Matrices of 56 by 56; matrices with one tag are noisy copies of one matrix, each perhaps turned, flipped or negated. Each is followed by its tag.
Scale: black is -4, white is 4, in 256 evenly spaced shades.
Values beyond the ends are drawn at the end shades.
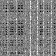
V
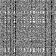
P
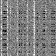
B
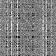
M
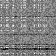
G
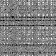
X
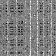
V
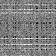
M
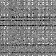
X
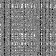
P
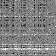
G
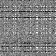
M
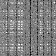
V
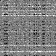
P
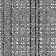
X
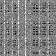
V
